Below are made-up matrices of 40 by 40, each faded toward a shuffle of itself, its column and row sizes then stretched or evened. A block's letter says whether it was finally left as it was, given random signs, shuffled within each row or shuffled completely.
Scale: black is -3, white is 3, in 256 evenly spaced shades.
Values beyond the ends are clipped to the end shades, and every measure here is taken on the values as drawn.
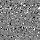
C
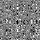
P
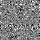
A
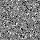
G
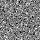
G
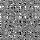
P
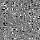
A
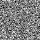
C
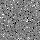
G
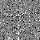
P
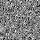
G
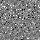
C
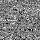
C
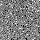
G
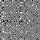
P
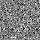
C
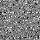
C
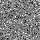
G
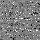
C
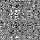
P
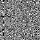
A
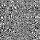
P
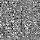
A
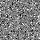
G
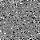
C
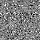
C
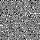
C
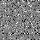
C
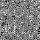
P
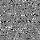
C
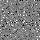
C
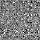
A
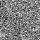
G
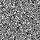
G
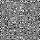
P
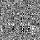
P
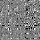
P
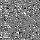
P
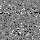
C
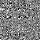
A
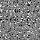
A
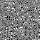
A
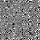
P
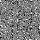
A
